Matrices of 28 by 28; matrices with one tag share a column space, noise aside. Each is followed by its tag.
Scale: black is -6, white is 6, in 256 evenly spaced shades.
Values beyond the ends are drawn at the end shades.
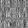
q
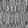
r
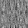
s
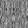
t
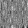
s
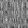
s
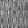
s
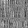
q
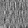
s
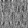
r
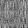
s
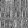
q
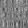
q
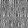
q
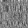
r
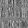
q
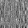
s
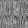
t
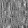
s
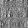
q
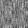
s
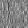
s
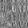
r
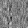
t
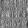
q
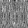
r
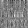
q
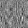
t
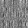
q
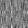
s
